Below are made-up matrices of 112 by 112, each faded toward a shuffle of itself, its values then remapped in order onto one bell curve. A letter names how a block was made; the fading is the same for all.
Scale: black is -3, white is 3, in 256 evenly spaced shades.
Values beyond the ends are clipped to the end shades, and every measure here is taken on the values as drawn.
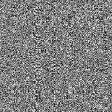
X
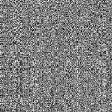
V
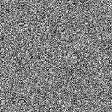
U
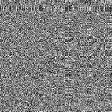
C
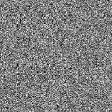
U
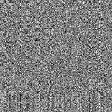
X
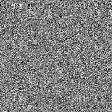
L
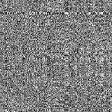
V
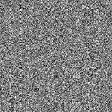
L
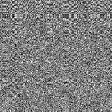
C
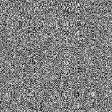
X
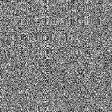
X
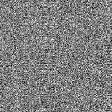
L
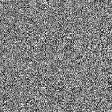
L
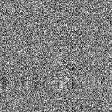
L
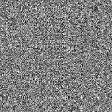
L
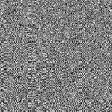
C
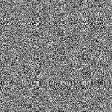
V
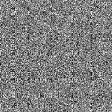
X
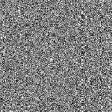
L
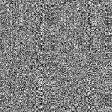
X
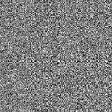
V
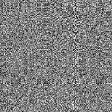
V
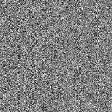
L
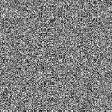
X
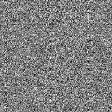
L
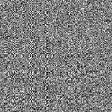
V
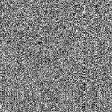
X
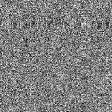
U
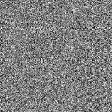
U
